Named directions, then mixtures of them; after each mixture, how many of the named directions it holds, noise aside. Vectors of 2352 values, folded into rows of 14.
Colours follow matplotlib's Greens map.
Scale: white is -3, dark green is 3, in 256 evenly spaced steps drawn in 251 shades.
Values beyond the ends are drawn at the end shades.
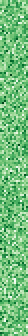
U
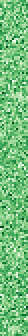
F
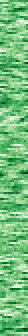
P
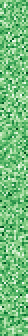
two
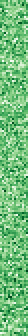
three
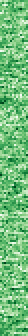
three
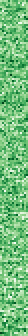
three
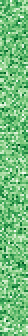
two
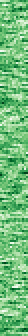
two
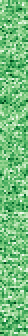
two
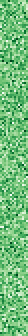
two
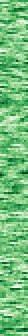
one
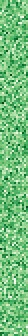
one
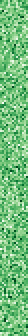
one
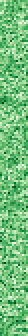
three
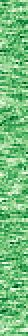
two
